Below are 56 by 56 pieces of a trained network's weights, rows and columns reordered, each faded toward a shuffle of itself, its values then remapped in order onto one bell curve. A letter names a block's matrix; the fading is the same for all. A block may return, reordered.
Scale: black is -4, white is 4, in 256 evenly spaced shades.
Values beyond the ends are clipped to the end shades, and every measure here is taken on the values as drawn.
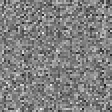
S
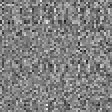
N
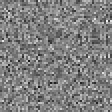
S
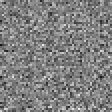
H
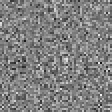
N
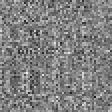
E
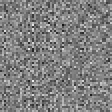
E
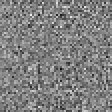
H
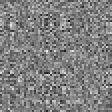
E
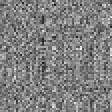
E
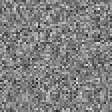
S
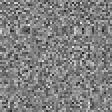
N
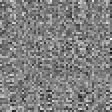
E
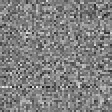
H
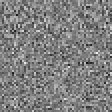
N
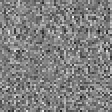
N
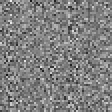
S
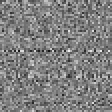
H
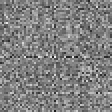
H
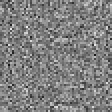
S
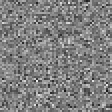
N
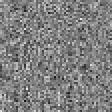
E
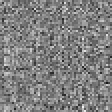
E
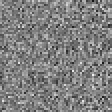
N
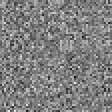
N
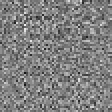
N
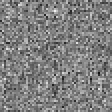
S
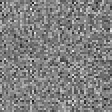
N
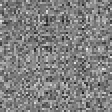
N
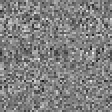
H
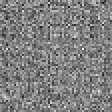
E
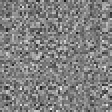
E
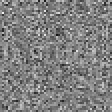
N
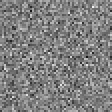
S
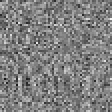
N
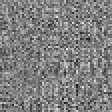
E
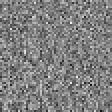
S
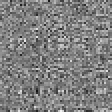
E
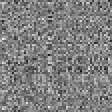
N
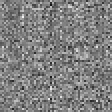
E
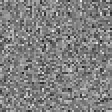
S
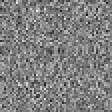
N
